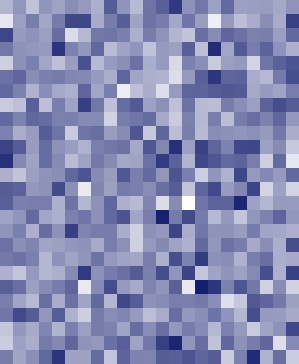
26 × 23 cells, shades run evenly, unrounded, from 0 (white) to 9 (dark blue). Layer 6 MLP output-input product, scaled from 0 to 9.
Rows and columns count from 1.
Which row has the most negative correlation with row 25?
9
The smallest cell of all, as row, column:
15, 15
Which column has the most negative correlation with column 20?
23
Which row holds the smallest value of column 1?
2
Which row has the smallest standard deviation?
18
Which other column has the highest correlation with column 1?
17
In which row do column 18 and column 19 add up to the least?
22
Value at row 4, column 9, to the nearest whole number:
3
